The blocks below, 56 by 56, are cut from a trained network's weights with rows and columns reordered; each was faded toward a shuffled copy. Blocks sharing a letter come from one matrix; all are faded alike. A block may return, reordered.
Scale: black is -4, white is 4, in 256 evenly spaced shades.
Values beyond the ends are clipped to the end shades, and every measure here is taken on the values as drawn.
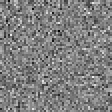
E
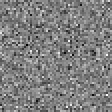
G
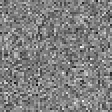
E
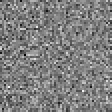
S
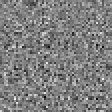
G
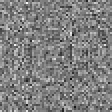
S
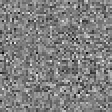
G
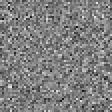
E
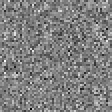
E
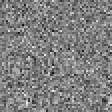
E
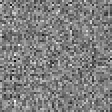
S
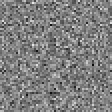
E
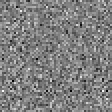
E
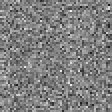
S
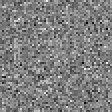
E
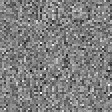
S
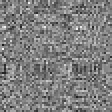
S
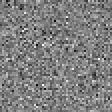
G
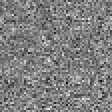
E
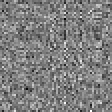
S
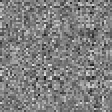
S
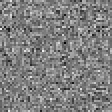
G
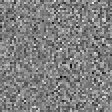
E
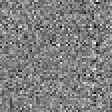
G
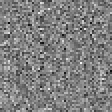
S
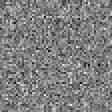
E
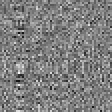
S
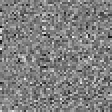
G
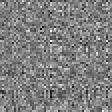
S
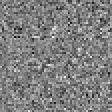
G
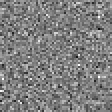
G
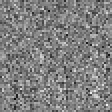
E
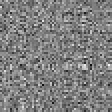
S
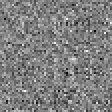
G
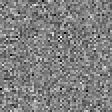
E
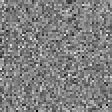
E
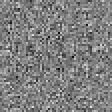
E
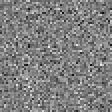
E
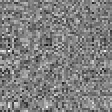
S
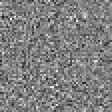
G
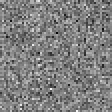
S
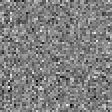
G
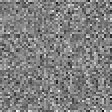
S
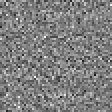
G
